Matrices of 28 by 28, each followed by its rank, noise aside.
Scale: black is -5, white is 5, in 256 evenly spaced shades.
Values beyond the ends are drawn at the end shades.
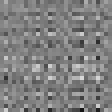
two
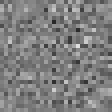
four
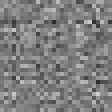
four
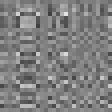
two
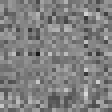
three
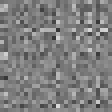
three
